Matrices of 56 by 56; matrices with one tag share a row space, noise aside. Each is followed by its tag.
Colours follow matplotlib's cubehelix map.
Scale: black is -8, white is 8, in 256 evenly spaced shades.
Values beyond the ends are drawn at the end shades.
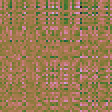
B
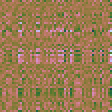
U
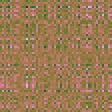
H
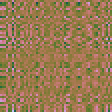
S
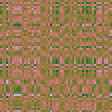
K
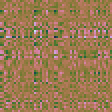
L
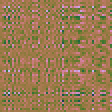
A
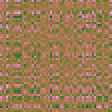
K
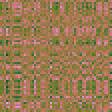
K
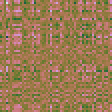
K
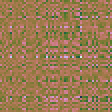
B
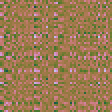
L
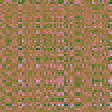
U
